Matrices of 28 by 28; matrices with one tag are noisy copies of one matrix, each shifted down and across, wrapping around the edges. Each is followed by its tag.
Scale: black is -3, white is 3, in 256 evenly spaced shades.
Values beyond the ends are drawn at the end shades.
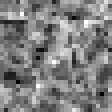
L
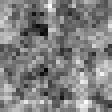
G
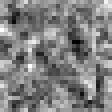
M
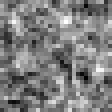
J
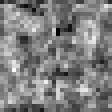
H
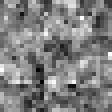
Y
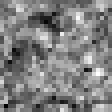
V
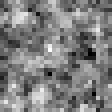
G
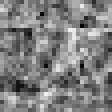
L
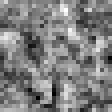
M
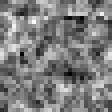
L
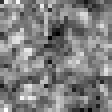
V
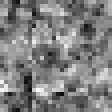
Y
